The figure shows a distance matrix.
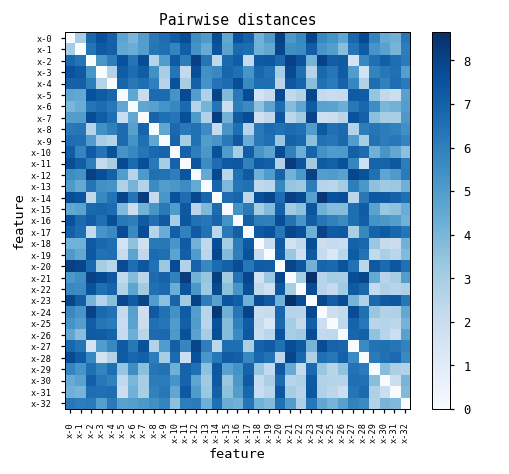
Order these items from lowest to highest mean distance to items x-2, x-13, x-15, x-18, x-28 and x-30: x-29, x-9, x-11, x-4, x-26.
x-26, x-29, x-9, x-4, x-11
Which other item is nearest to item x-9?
x-4
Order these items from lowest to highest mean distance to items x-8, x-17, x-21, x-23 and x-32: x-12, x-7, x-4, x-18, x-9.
x-9, x-18, x-4, x-7, x-12
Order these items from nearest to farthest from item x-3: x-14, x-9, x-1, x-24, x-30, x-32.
x-9, x-32, x-14, x-30, x-24, x-1
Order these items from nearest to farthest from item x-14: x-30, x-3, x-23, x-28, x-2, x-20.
x-2, x-23, x-3, x-28, x-20, x-30
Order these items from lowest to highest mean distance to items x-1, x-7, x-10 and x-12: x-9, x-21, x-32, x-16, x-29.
x-21, x-29, x-32, x-16, x-9
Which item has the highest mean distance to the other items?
x-14
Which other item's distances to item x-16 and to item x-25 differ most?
x-7
